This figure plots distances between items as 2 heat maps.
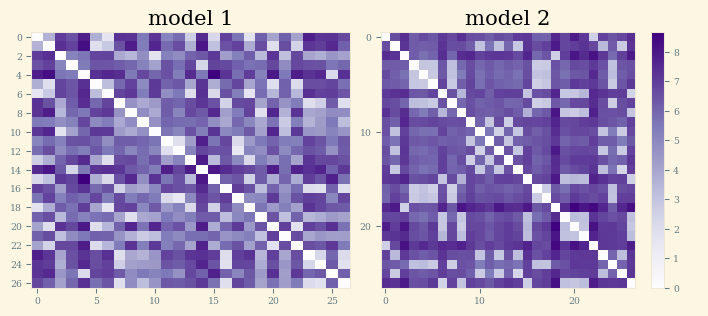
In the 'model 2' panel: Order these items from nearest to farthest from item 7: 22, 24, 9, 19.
24, 19, 9, 22
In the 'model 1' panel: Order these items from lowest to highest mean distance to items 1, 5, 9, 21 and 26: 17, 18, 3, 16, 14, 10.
16, 18, 10, 3, 17, 14
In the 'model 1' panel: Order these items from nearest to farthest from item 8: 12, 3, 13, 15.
12, 3, 13, 15
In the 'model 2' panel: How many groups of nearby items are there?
6
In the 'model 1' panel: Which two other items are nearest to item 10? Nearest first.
2, 21
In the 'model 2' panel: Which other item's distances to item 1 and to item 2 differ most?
18
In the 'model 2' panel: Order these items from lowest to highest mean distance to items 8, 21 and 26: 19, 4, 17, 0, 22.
19, 4, 17, 0, 22
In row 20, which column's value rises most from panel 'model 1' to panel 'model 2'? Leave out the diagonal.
22
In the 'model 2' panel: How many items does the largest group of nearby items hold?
7
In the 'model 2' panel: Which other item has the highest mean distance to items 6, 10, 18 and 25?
22
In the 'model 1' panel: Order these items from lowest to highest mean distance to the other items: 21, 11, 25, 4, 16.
21, 16, 11, 25, 4
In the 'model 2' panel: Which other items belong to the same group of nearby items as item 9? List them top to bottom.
11, 13
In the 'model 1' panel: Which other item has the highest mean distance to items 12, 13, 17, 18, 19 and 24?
14
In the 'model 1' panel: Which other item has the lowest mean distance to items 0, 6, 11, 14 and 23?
18
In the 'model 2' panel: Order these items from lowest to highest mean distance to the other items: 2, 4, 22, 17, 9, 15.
4, 17, 15, 9, 2, 22
